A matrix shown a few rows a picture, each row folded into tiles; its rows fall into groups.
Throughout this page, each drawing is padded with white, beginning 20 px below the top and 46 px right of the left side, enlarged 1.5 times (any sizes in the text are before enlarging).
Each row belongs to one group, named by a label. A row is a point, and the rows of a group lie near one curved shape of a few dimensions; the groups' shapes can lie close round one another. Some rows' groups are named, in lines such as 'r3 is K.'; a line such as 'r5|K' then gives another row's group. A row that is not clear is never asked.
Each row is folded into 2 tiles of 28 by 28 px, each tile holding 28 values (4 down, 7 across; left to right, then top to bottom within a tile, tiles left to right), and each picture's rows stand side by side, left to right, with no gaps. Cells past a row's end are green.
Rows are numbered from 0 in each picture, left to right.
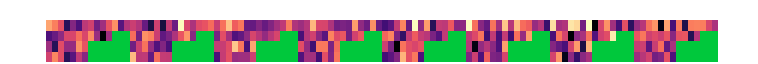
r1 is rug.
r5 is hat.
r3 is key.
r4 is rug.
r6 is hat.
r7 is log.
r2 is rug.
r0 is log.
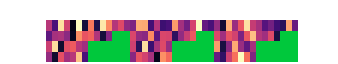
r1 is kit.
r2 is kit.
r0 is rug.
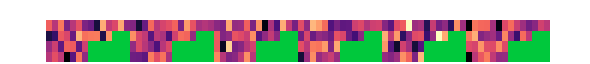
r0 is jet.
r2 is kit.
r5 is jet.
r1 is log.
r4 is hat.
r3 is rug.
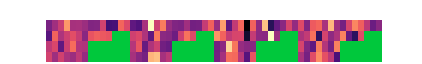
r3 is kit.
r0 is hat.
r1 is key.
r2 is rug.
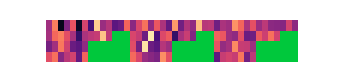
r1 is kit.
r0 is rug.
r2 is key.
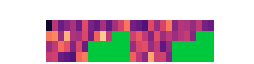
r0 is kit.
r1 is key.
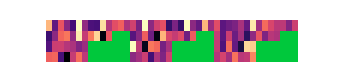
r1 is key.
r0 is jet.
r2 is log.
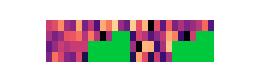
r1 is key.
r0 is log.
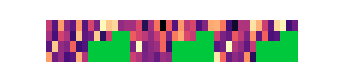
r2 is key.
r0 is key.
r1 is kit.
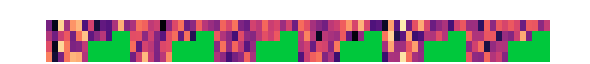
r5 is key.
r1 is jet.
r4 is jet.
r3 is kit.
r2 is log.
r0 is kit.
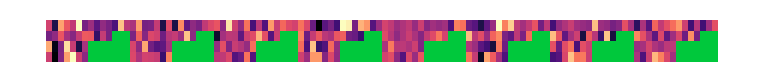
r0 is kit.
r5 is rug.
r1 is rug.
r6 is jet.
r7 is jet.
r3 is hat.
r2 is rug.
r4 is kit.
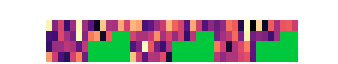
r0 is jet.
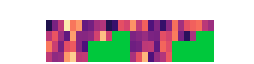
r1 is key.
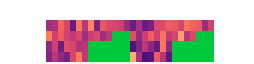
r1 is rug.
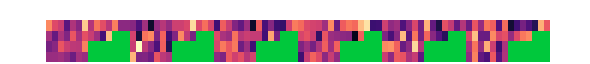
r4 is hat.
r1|rug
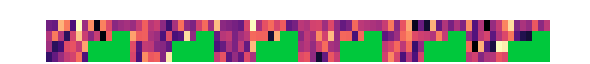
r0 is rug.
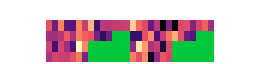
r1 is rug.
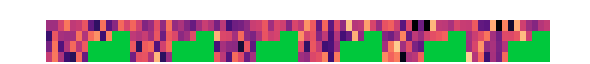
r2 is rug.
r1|key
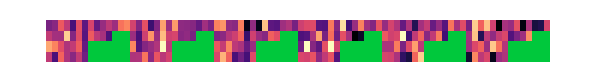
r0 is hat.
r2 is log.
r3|hat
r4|kit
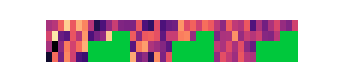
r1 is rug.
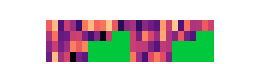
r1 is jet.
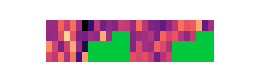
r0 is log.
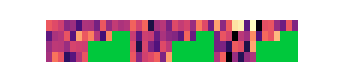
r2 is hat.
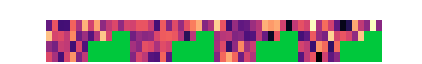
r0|rug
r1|log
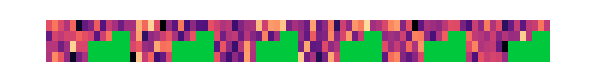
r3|key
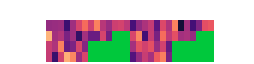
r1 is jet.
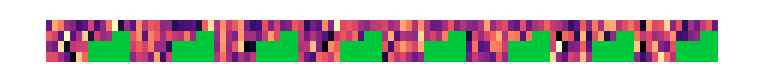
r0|kit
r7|kit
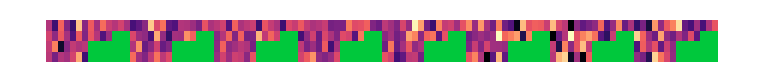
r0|rug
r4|jet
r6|log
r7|jet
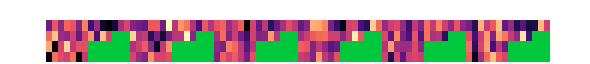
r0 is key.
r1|log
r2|rug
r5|kit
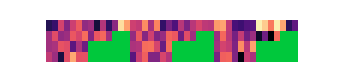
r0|kit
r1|rug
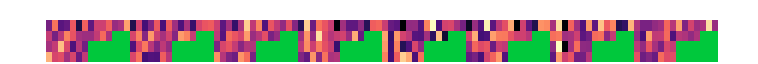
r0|rug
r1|kit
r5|jet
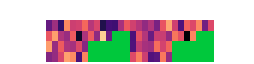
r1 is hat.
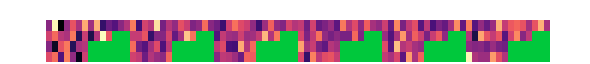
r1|hat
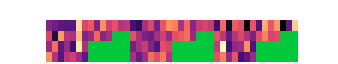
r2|kit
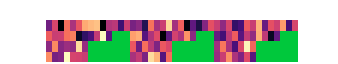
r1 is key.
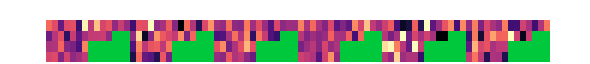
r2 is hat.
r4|hat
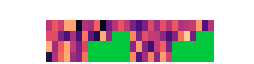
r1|key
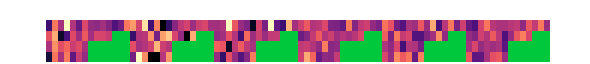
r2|key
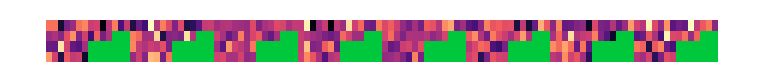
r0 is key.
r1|key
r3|kit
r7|key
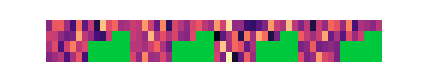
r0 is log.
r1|log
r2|rug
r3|key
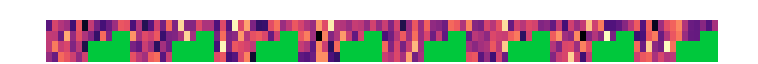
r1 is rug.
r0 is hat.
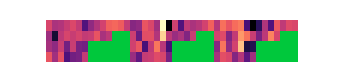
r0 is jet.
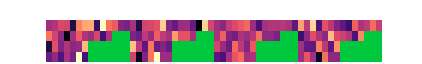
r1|kit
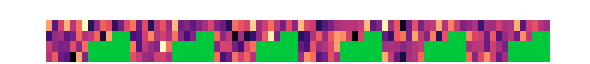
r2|log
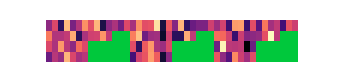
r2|log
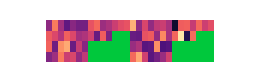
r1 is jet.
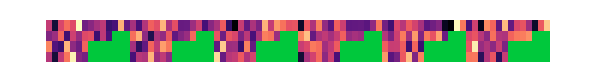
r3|jet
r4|kit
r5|kit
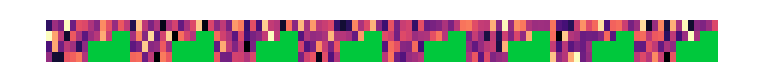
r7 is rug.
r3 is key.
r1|kit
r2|log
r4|kit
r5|hat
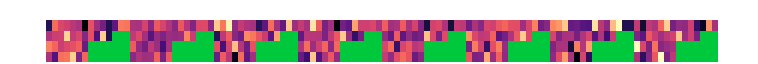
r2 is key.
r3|rug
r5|key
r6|kit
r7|kit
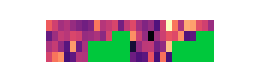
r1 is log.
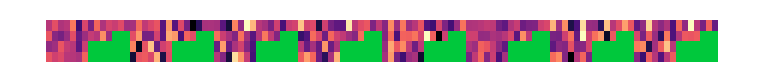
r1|key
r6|jet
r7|key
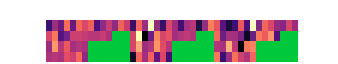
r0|jet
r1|jet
